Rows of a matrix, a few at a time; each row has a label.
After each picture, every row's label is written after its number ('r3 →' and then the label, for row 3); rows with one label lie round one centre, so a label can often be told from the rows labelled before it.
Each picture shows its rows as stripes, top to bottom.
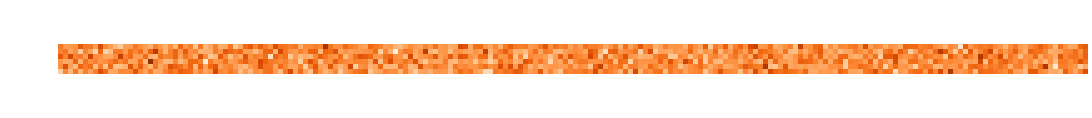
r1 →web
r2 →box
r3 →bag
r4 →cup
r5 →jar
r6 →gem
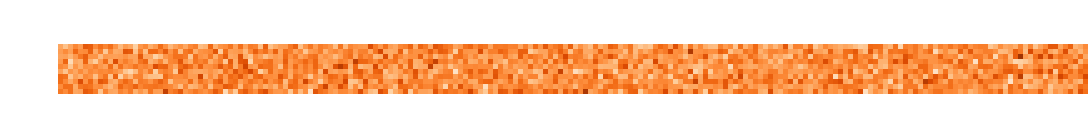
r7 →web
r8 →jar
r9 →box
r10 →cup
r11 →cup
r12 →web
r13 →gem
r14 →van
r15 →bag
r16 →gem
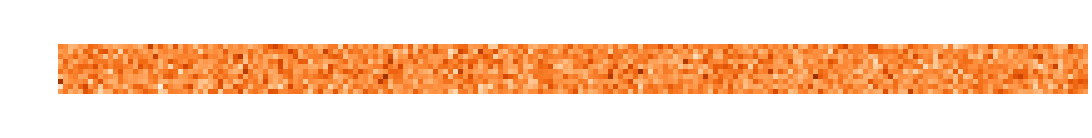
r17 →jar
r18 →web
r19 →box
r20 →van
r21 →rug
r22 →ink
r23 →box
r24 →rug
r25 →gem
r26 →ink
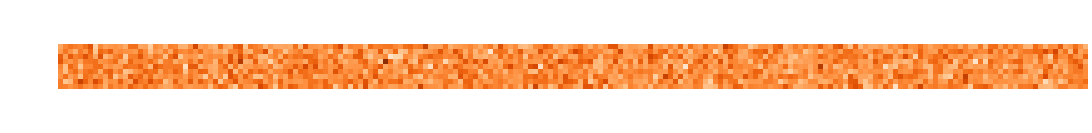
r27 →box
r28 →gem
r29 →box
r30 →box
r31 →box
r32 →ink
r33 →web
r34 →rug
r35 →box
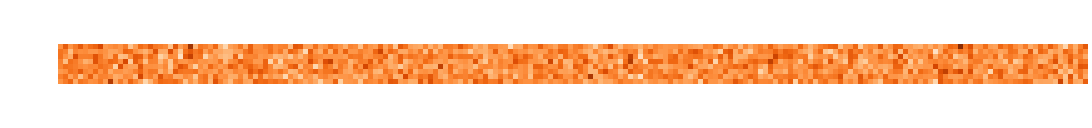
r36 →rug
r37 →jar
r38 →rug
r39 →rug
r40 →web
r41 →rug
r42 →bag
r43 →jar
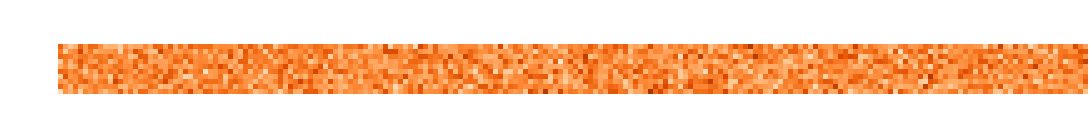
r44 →box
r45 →ink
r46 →rug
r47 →gem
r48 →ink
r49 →cup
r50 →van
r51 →van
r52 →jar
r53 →box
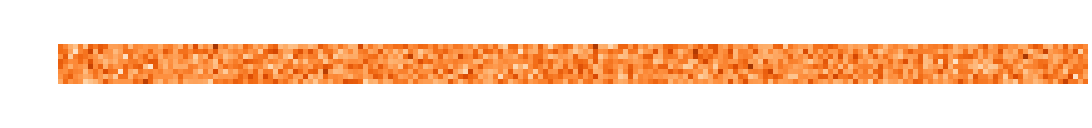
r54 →bag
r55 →jar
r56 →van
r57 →box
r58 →box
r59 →rug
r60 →web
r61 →gem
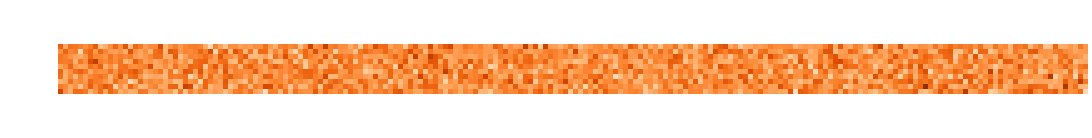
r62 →rug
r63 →box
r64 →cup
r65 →bag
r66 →rug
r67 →ink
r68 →web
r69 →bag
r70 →jar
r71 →rug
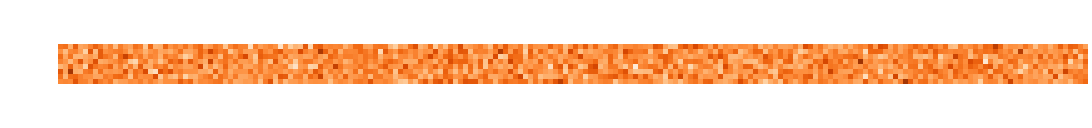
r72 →gem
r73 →ink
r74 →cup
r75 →van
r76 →bag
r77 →bag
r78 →ink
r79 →web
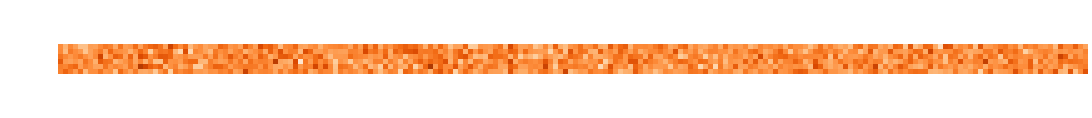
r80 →cup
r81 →bag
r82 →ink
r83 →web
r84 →box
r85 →web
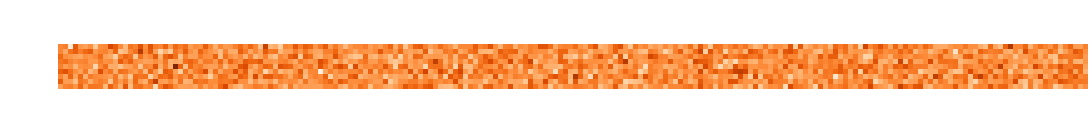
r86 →web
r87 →rug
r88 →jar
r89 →bag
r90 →cup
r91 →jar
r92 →gem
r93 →box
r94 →bag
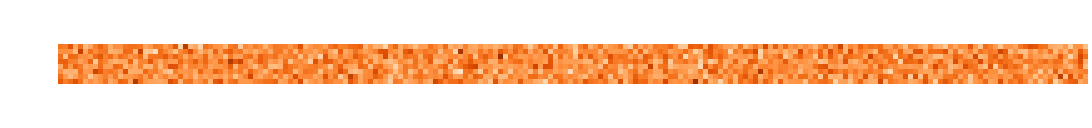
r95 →jar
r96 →bag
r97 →bag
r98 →gem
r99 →box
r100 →rug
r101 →web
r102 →gem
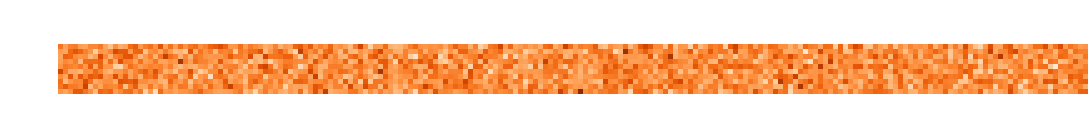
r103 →box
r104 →ink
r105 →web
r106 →box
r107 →jar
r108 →rug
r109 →rug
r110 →ink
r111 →box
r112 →web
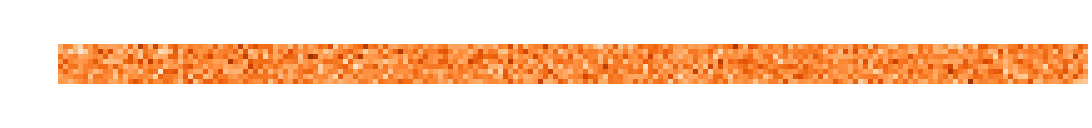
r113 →box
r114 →cup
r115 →box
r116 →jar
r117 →rug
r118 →gem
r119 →bag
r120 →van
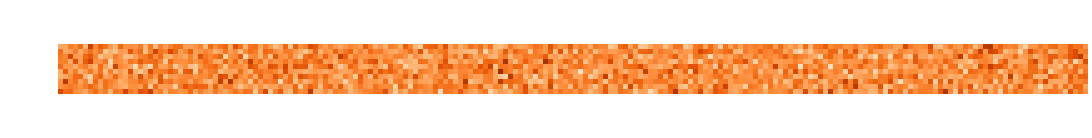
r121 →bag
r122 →jar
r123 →rug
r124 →box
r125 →ink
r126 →jar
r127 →ink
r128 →gem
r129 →rug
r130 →rug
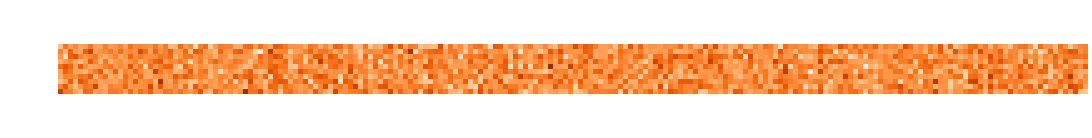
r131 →van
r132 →bag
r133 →ink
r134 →bag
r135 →jar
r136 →jar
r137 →gem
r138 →ink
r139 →bag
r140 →cup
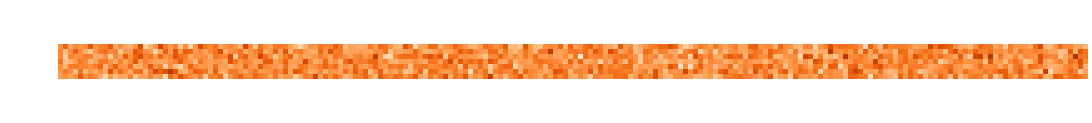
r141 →bag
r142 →gem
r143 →gem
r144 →web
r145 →rug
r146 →jar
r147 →box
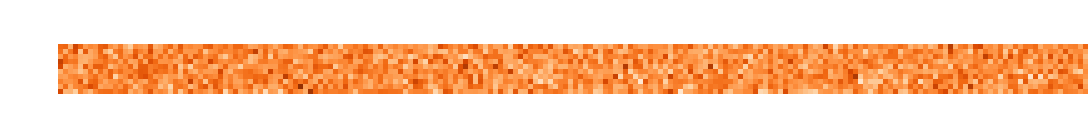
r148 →gem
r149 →gem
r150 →gem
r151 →cup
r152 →ink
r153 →cup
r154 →rug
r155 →rug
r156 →rug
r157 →rug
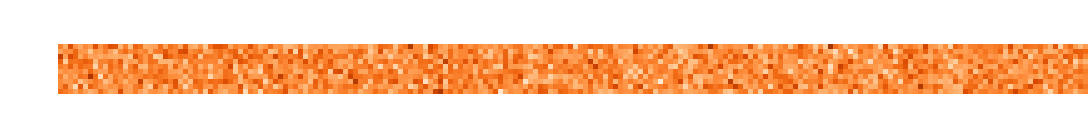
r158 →bag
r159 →gem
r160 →gem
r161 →box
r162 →web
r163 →bag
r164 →ink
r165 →ink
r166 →box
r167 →web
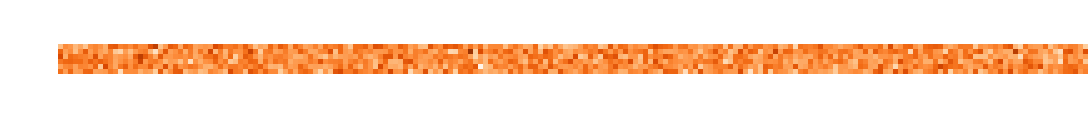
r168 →cup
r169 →web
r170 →rug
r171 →bag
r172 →gem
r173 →web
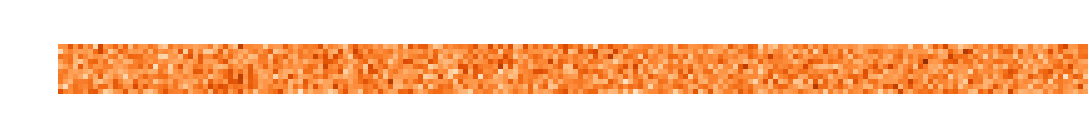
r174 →box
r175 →web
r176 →rug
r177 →bag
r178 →web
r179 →web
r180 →box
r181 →van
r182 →ink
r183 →bag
